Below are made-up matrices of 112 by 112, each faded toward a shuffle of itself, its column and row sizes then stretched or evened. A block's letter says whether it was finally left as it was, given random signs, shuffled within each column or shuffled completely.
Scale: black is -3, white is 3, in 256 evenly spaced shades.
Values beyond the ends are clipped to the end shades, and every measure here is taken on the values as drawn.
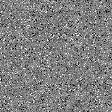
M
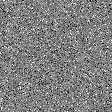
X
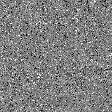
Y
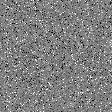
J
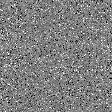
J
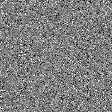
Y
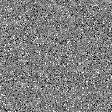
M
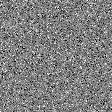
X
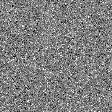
J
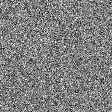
J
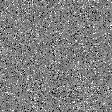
M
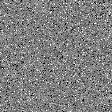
Y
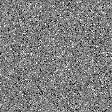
Y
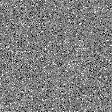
Y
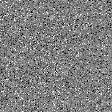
M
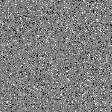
Y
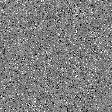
J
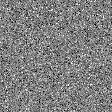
J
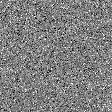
X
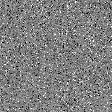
J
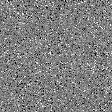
Y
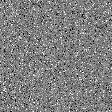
J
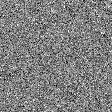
X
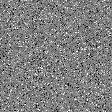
J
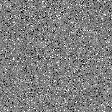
M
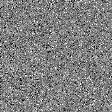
Y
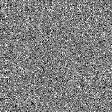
M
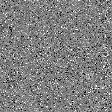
M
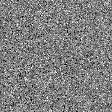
J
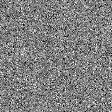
Y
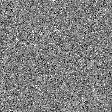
J
